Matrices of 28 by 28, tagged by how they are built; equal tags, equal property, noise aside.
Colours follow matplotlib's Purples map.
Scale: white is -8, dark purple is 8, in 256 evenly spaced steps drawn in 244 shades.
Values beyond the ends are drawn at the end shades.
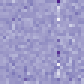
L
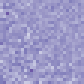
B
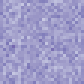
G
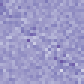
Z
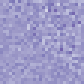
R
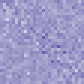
Z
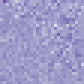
R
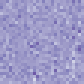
L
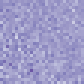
B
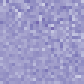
R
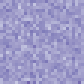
G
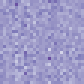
L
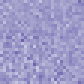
B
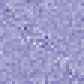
Z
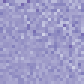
R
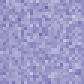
G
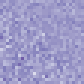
B
